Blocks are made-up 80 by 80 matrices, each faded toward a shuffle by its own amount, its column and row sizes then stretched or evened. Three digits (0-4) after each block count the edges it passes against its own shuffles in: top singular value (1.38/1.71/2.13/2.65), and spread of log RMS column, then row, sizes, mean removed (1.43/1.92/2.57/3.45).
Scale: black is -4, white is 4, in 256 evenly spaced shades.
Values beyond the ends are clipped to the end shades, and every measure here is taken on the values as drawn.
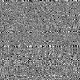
3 0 3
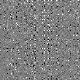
2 3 2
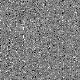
0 2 0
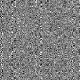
3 3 0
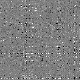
2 2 2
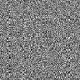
3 2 1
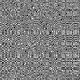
4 0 1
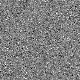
0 0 1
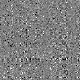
2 2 1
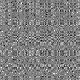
4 0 2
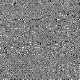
1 1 3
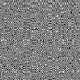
4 1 2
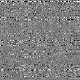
3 0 4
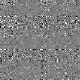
2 2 4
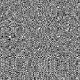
3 2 2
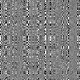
4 4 2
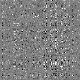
3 3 2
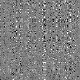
3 3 1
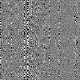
3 4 0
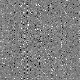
2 2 1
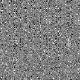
2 3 0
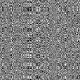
4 3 1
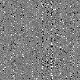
2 3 0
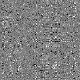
3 2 1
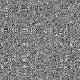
3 2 1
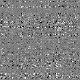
0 2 4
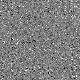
1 1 0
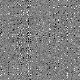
2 3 1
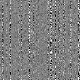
3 4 0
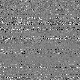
0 1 4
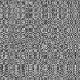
4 3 2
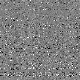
1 1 3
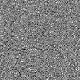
3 0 1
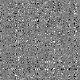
1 3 2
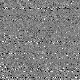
1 0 3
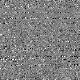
0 1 3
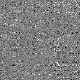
2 1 2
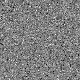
0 0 0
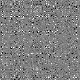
3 2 2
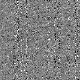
1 3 1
